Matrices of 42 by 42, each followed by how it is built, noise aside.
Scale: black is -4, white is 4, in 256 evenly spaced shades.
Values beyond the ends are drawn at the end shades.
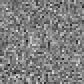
noise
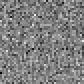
repeating columns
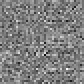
low rank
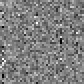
uneven columns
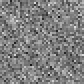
Toeplitz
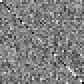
diagonal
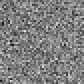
noise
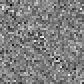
banded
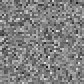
repeating columns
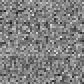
repeating columns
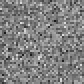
noise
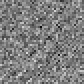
Hankel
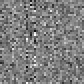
uneven columns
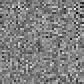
low rank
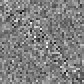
banded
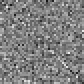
diagonal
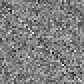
diagonal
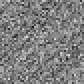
Hankel
